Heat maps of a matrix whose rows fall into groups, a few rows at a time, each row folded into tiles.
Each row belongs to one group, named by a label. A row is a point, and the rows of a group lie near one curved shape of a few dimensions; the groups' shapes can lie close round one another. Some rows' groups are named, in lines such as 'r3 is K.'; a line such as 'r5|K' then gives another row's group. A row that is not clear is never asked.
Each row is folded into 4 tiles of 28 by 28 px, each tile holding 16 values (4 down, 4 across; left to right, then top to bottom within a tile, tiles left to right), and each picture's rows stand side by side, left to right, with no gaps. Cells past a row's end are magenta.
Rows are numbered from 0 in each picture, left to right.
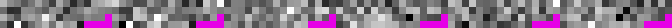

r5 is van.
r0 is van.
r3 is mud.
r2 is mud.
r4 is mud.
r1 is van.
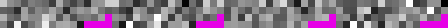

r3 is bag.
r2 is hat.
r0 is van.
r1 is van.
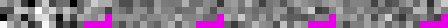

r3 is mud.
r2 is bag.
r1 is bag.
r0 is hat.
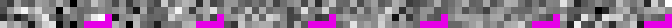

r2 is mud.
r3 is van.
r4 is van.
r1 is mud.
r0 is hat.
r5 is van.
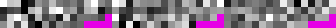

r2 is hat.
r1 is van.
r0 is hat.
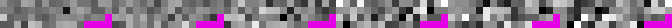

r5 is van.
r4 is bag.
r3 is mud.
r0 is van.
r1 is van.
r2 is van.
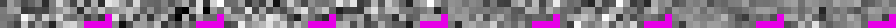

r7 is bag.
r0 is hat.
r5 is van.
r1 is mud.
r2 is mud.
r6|mud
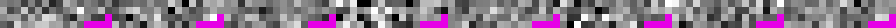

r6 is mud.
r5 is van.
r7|hat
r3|hat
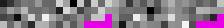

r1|van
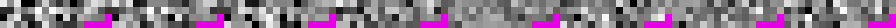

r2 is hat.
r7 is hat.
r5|hat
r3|hat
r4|mud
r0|hat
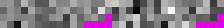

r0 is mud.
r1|hat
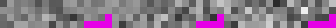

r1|mud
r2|mud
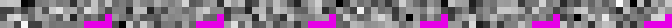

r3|mud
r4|hat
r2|hat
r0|hat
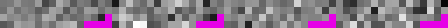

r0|van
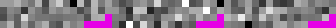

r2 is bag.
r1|bag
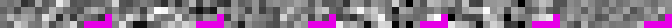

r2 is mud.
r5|mud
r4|hat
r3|hat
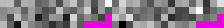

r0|mud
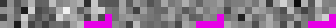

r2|hat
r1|mud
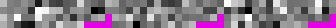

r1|bag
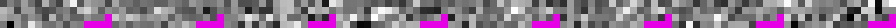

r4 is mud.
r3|bag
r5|mud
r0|bag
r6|van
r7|mud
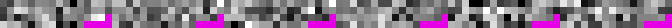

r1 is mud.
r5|hat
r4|hat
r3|van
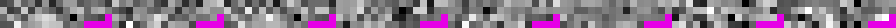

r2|mud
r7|hat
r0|mud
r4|van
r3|mud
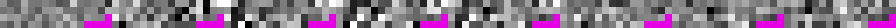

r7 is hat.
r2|van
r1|mud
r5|bag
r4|van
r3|van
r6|van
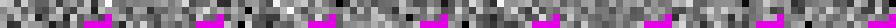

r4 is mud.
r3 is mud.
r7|bag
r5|mud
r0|mud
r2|mud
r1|bag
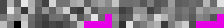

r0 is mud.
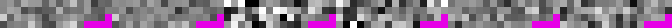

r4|bag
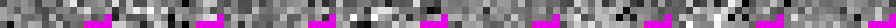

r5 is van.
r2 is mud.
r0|bag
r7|mud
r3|bag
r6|van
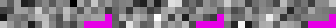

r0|hat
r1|van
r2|van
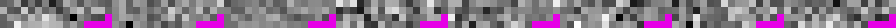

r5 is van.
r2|mud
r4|van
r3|hat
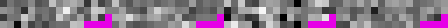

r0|mud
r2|hat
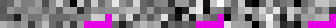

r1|mud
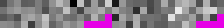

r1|mud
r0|hat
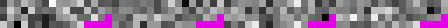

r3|bag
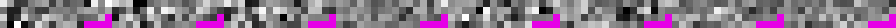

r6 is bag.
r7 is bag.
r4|bag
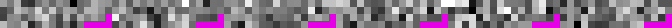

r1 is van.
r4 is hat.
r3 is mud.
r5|mud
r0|hat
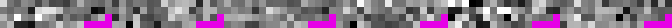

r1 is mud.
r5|van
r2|bag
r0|bag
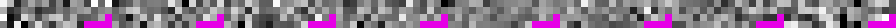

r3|bag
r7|hat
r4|mud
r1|hat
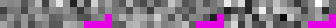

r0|hat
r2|hat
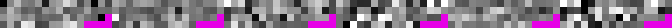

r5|hat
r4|bag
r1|van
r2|hat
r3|van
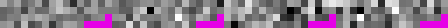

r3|hat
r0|hat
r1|bag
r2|mud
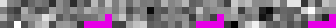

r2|bag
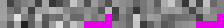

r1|hat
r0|bag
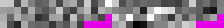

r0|mud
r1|bag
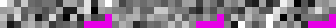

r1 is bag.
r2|van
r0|mud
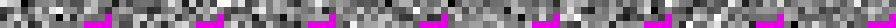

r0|hat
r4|mud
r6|van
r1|hat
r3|mud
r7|bag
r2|hat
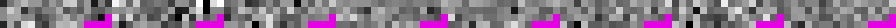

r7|mud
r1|mud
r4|van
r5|mud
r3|bag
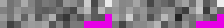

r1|mud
